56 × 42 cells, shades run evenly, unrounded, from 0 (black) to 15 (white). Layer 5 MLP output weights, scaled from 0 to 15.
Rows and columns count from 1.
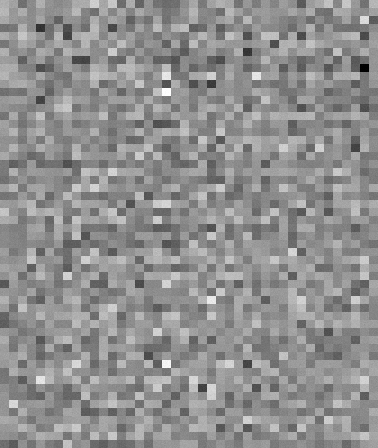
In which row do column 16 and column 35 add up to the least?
36
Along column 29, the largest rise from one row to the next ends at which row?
10
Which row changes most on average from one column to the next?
5
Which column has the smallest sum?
37
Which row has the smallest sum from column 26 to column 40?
9
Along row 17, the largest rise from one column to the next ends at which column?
25
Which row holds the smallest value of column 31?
6
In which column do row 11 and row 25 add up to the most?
16
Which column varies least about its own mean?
42
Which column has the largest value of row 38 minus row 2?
24
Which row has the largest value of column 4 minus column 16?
33
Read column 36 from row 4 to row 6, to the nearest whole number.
7 8 10
